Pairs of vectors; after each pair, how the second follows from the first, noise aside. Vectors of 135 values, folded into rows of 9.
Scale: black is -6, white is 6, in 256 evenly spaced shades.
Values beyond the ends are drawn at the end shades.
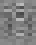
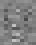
reversed, partly zeroed.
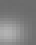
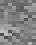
sign-scrambled.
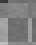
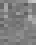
reversed, partly zeroed.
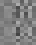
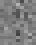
partly zeroed.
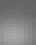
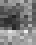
wrapped around, negated, scaled up.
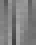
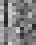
wrapped around, scaled up.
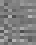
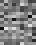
wrapped around, scaled up.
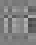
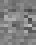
sign-scrambled.
